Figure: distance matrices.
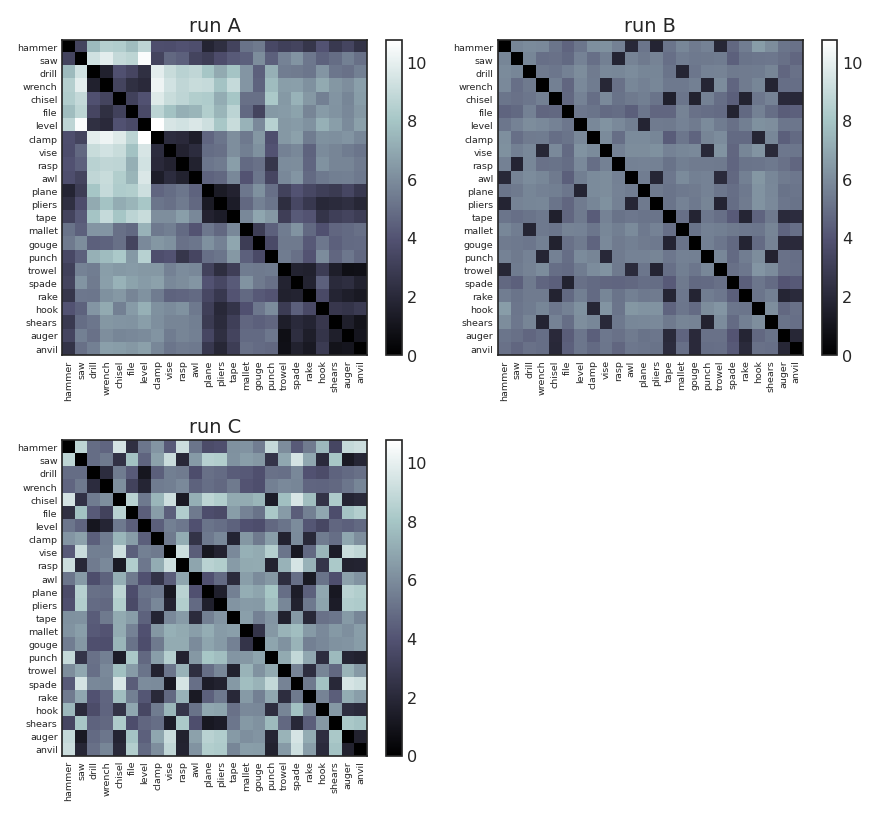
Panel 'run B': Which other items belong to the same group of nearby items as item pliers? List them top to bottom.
hammer, awl, trowel
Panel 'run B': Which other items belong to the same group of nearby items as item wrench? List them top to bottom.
vise, punch, shears
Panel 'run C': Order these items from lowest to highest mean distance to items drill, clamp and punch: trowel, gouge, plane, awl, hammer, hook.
hook, awl, trowel, gouge, plane, hammer
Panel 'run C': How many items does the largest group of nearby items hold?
7
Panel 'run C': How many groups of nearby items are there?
6
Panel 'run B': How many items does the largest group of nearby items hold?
6
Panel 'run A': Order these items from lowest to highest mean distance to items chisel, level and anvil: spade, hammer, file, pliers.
file, spade, pliers, hammer
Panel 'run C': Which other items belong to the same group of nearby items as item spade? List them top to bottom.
vise, plane, pliers, shears
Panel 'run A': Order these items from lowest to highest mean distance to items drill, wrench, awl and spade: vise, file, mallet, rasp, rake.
rake, file, mallet, rasp, vise
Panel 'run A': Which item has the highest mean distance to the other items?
level
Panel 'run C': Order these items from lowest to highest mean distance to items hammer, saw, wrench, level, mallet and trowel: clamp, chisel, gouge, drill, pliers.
drill, gouge, clamp, pliers, chisel
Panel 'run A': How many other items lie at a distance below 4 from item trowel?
10
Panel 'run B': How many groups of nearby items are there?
8
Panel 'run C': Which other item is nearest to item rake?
awl
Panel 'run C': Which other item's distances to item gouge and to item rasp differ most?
chisel
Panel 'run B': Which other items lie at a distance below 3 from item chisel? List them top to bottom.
tape, gouge, rake, auger, anvil
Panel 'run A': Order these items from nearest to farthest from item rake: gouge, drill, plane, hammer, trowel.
trowel, hammer, plane, gouge, drill
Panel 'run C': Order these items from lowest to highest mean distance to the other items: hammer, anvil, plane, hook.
hook, plane, anvil, hammer
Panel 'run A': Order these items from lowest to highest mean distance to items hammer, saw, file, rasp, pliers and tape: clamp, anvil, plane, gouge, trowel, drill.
plane, anvil, trowel, clamp, gouge, drill
